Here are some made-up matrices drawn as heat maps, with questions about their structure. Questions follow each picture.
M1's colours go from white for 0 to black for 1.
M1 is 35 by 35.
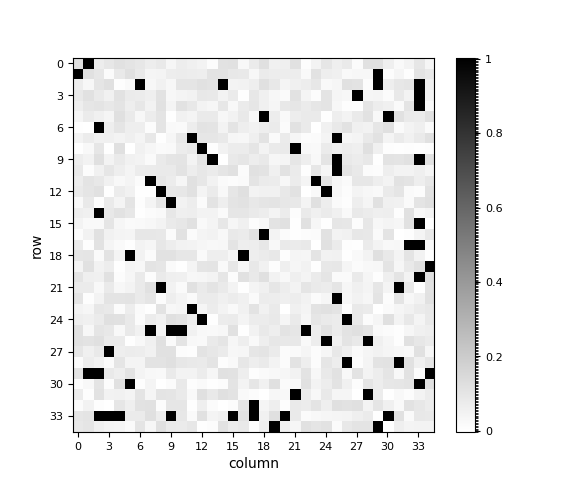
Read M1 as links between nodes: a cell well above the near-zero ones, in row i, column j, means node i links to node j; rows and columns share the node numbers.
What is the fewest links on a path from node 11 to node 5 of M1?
6
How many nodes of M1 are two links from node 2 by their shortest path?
9
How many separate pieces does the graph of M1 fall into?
2
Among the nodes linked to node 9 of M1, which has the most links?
node 33
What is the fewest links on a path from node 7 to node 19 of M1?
7
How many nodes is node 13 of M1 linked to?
1
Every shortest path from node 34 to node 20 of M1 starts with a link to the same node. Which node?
node 29
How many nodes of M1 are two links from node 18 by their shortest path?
1
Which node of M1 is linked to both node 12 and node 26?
node 24
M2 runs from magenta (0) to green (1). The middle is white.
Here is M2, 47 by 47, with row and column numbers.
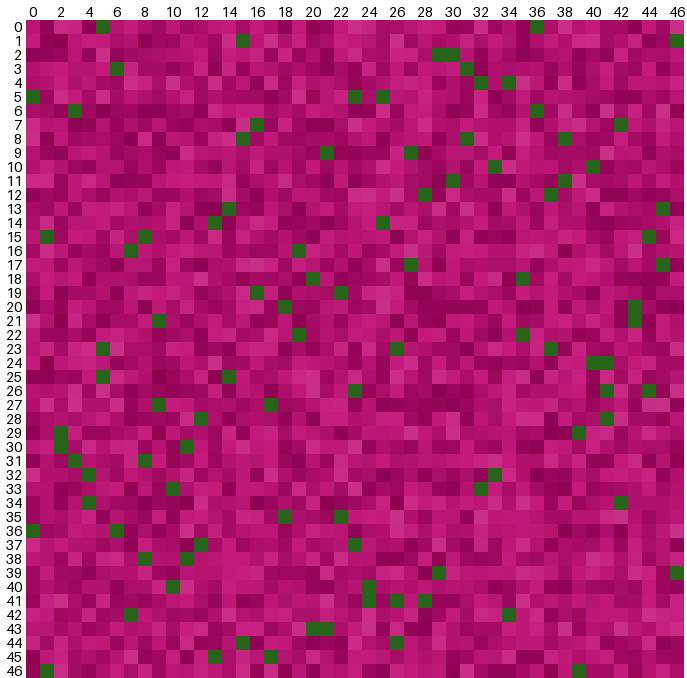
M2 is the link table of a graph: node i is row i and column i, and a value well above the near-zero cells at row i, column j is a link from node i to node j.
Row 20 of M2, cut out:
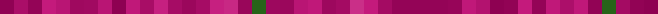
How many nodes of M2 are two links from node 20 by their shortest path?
2
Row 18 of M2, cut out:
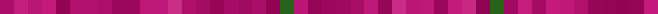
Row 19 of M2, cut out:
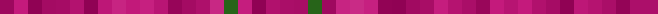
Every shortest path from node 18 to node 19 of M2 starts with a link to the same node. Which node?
node 35
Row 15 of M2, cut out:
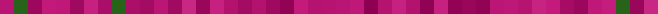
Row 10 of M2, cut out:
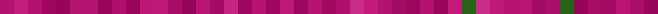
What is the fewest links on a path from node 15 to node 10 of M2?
6
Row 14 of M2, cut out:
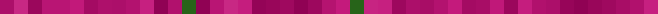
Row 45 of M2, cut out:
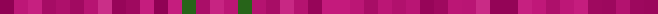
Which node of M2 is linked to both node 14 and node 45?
node 13
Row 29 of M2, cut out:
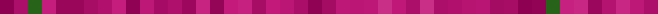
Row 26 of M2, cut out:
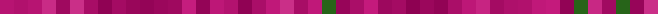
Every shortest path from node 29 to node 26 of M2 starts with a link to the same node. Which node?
node 39
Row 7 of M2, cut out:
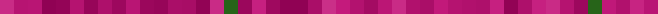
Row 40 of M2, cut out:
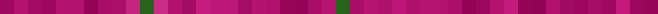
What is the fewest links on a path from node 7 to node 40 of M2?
7
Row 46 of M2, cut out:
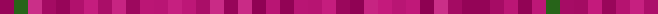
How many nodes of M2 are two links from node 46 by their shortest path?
2
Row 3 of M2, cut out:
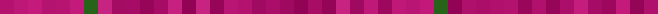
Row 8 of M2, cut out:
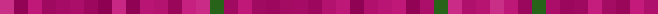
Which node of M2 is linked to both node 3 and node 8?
node 31
